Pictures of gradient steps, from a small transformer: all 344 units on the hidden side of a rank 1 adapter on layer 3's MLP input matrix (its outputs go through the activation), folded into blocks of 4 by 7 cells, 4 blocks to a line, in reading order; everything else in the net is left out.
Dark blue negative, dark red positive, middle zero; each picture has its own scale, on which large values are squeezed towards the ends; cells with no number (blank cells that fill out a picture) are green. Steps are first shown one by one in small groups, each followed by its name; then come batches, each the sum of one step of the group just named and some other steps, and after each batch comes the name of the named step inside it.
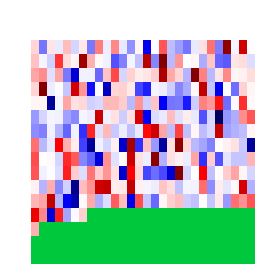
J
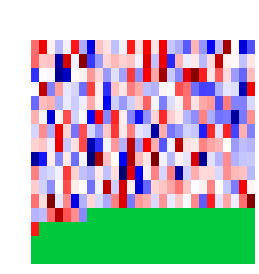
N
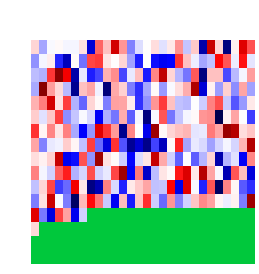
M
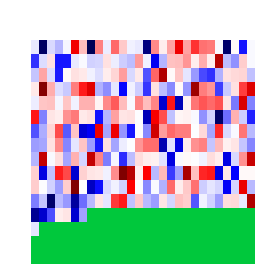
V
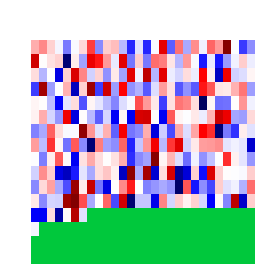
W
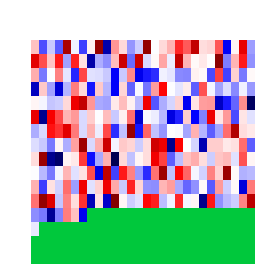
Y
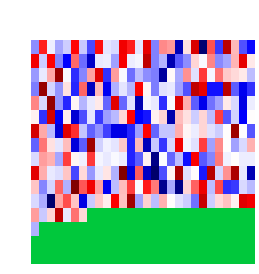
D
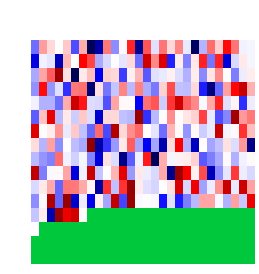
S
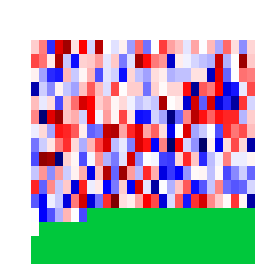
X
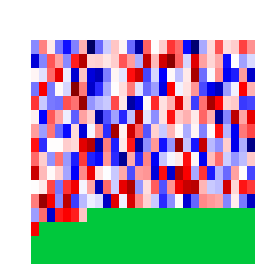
S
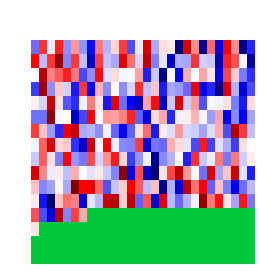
D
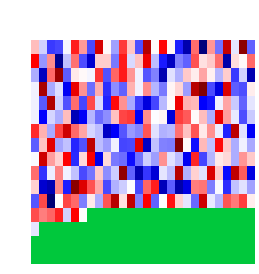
D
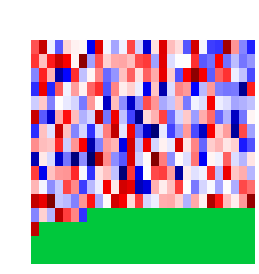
N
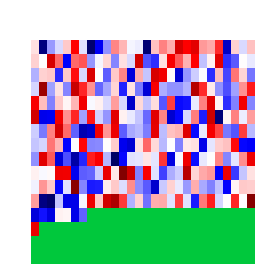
V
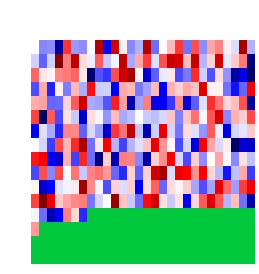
Y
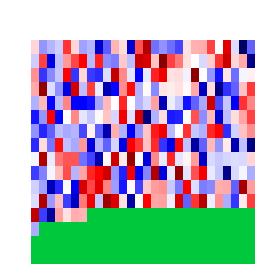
J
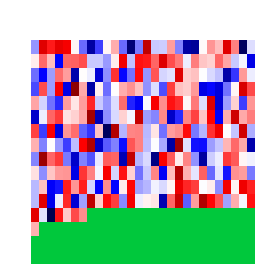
S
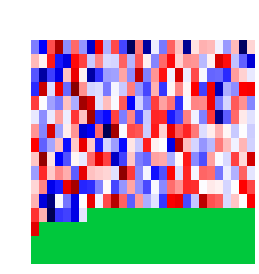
V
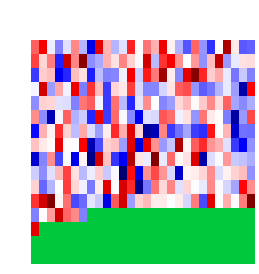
N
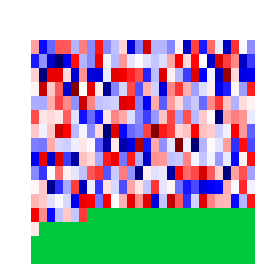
M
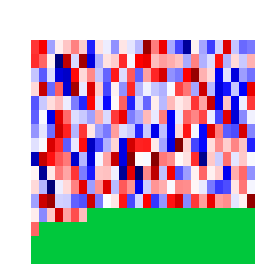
N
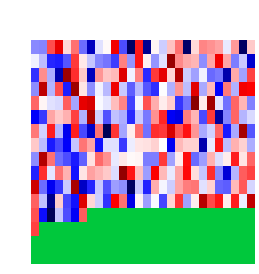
V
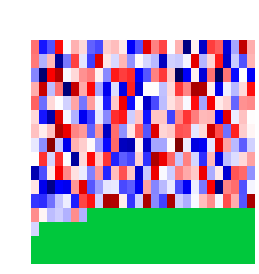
M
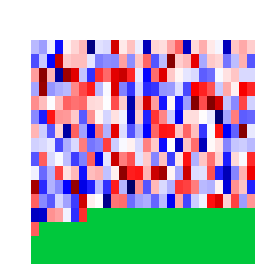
V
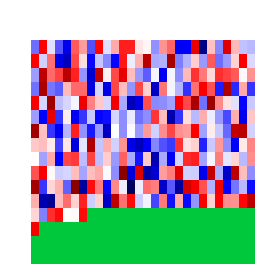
D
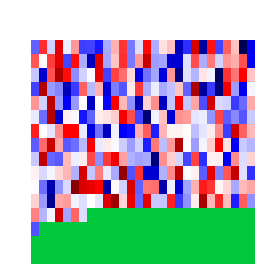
D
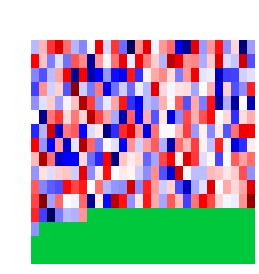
Y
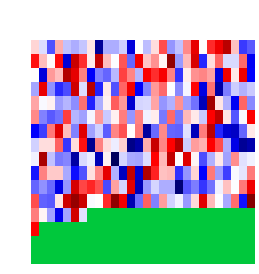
W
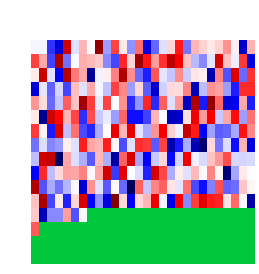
X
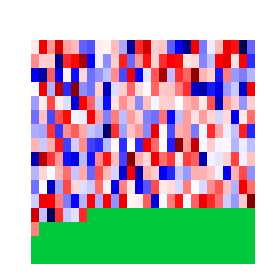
N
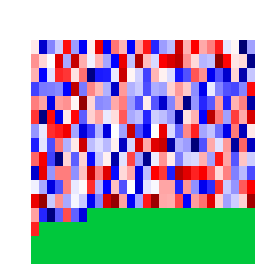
Y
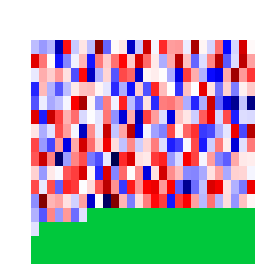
Y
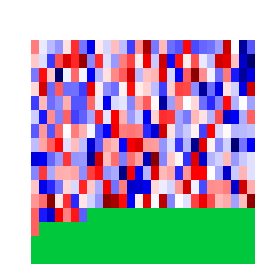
N
